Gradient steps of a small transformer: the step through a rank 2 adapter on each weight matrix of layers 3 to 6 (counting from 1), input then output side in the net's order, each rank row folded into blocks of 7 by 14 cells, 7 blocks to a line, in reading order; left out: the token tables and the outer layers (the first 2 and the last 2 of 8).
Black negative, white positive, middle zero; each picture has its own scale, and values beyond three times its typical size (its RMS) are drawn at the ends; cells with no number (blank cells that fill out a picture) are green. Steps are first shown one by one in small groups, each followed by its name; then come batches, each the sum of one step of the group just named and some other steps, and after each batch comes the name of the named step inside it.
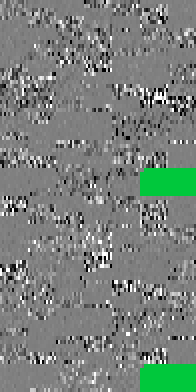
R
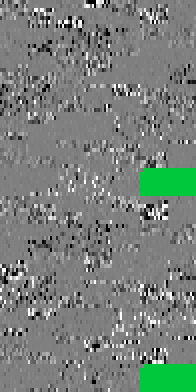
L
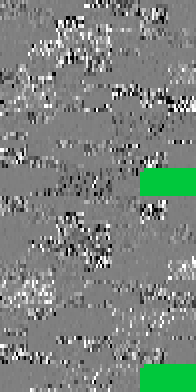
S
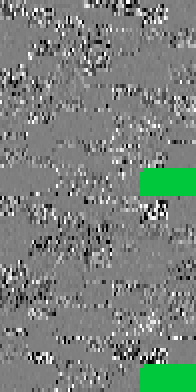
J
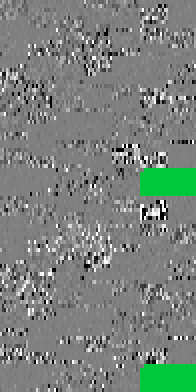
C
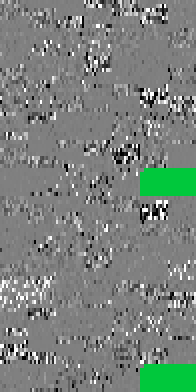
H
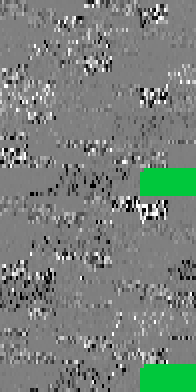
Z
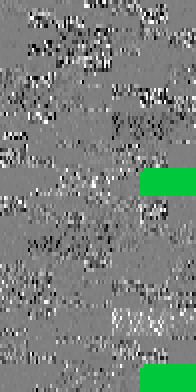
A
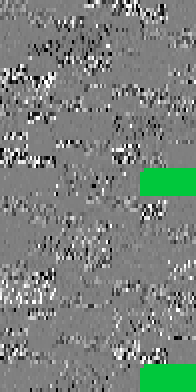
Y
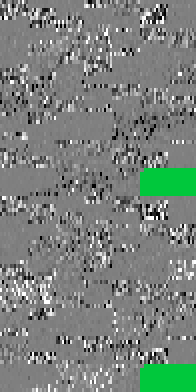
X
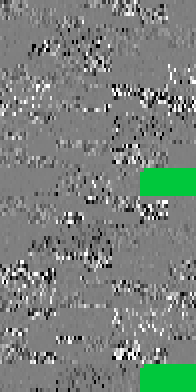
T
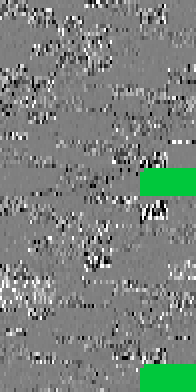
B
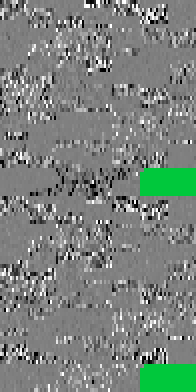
L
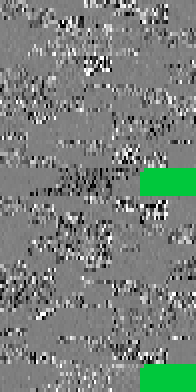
J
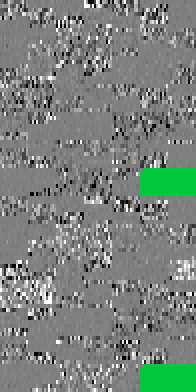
X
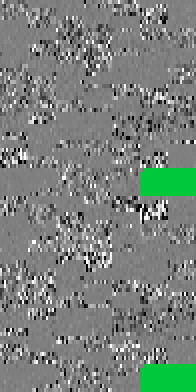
R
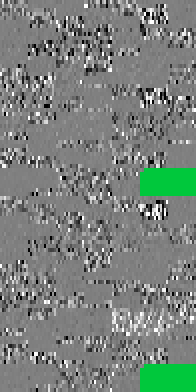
A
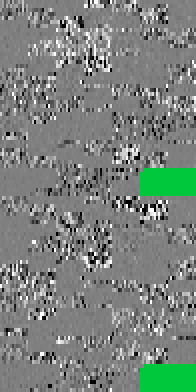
T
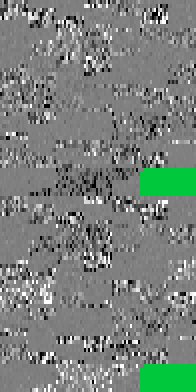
X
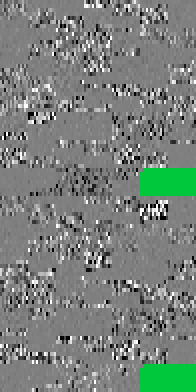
T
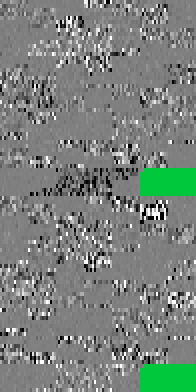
C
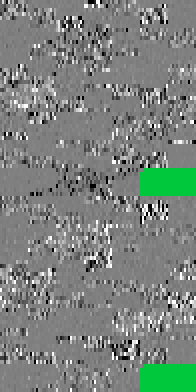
B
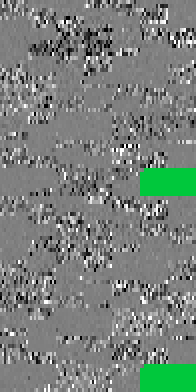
J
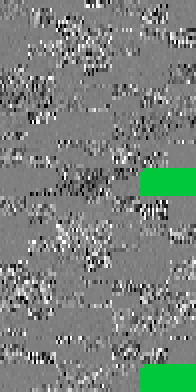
X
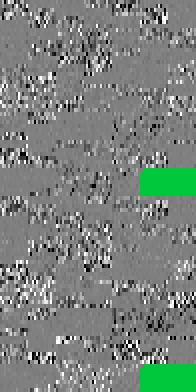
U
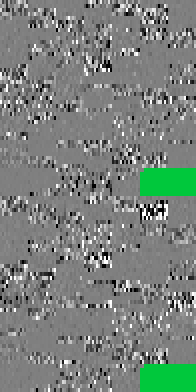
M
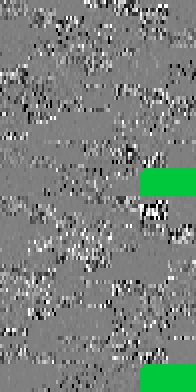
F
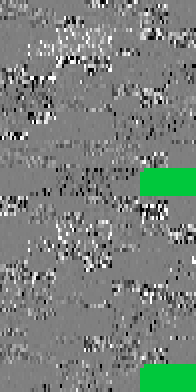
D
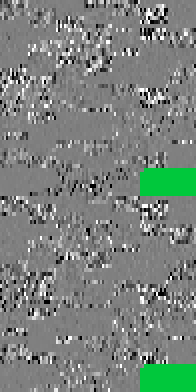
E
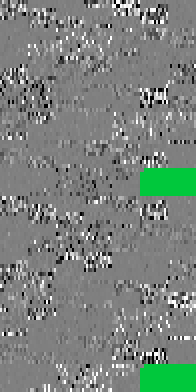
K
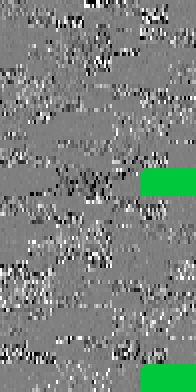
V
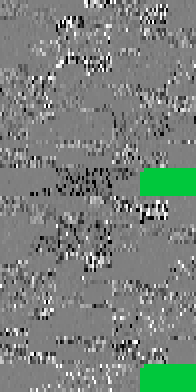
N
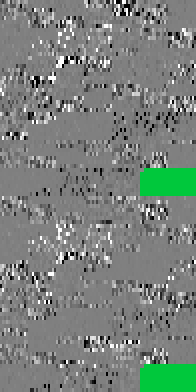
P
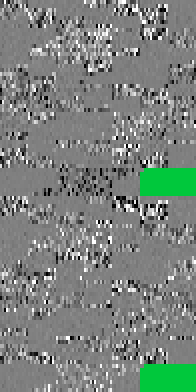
F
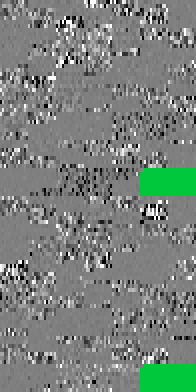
P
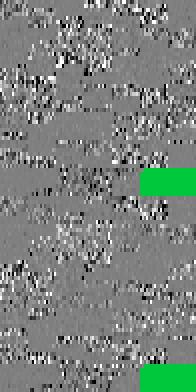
P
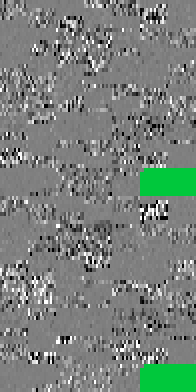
U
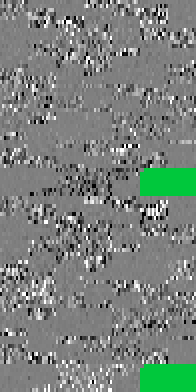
U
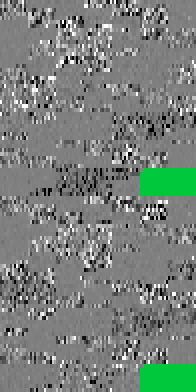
P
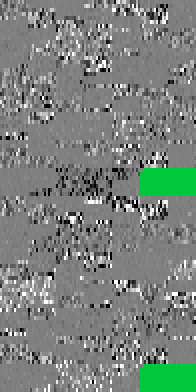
U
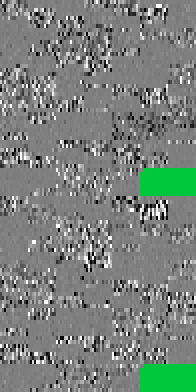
F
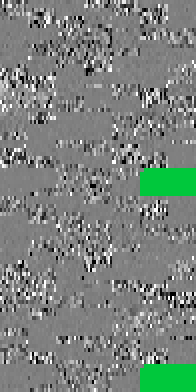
U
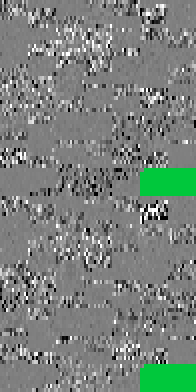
E
